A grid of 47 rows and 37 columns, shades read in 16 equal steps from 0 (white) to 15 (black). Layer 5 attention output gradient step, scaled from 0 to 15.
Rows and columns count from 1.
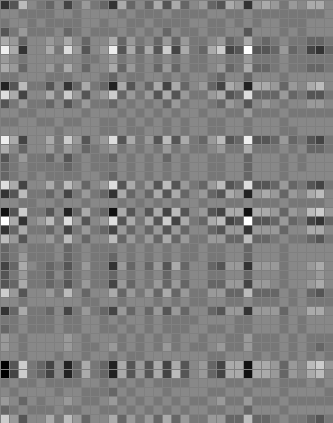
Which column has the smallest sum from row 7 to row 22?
1
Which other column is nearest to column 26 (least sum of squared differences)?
30
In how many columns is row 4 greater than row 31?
4
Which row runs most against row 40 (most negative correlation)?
36
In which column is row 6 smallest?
28
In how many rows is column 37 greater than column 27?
12
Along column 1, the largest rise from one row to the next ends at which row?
26
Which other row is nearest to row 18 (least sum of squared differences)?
31
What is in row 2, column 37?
7
